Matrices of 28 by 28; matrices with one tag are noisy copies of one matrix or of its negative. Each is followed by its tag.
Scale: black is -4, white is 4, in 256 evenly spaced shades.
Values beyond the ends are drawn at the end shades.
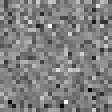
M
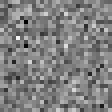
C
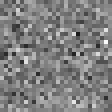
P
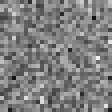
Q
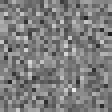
C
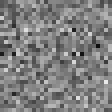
P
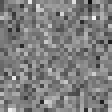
Q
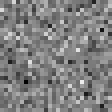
C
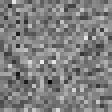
C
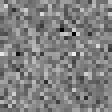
P
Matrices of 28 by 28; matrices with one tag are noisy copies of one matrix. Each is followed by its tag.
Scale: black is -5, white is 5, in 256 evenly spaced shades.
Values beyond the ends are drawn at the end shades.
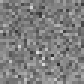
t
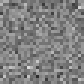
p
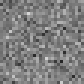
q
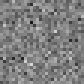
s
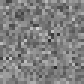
s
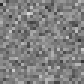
q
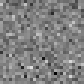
p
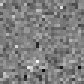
p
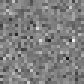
s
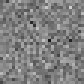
s
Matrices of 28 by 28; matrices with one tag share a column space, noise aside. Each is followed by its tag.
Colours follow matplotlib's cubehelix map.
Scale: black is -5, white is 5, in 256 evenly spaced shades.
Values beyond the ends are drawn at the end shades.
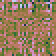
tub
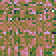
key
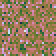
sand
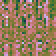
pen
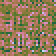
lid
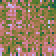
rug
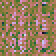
lid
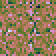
sand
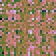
key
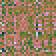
lid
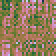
pen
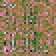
lid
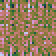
rug
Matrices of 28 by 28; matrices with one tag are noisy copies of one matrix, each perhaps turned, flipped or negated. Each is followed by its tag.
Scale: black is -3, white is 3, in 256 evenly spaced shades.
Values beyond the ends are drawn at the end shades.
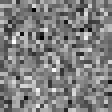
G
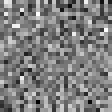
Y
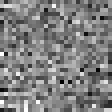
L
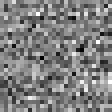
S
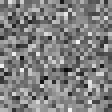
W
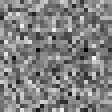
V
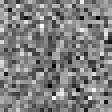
V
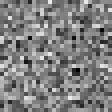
G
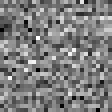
S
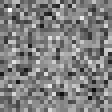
V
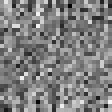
Y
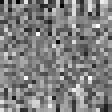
Y
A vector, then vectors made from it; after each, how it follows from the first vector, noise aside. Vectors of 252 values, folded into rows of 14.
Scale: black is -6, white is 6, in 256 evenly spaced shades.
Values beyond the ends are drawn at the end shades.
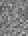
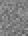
negated, shrunk.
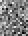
negated, scaled up.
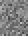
negated.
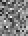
reversed, negated, scaled up.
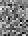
negated, scaled up.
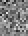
reversed, negated, scaled up.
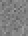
wrapped around, negated, shrunk.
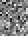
reversed, negated, scaled up.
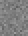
wrapped around, negated, shrunk.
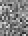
negated, scaled up.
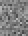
negated.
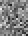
negated, scaled up.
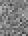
negated.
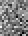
negated, scaled up.
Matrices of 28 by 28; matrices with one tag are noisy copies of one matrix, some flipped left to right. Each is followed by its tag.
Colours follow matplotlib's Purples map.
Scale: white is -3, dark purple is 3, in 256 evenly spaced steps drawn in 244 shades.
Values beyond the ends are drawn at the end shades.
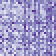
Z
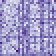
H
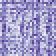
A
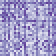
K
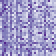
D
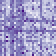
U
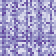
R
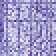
K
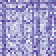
A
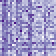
D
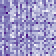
Z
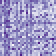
Z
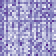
K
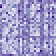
H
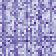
R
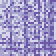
D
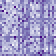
H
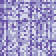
K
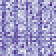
R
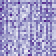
K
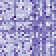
U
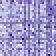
Z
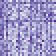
K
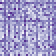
K
